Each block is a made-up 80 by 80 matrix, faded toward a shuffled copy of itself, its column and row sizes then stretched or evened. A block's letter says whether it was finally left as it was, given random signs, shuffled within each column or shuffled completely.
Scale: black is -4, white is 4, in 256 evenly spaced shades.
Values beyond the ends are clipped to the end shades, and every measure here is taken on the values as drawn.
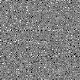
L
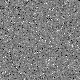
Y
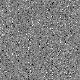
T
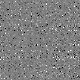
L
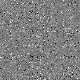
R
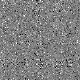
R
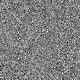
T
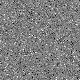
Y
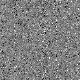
T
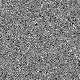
Y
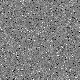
Y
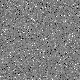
Y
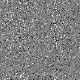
R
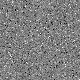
Y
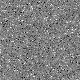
Y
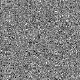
L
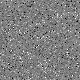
Y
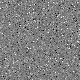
Y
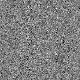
T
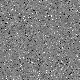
Y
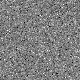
Y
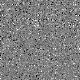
R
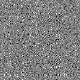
L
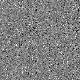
T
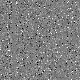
T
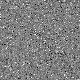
Y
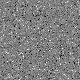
Y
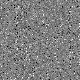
T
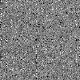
R
